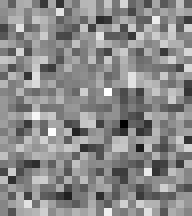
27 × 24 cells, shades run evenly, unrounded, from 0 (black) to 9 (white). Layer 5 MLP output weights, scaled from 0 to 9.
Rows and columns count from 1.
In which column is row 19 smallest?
18
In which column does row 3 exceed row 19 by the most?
20
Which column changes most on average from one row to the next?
24
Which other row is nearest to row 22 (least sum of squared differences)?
13
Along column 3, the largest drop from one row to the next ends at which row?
5
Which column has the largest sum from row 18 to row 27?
6
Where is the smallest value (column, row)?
16, 16
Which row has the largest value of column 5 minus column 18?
15
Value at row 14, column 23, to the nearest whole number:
3
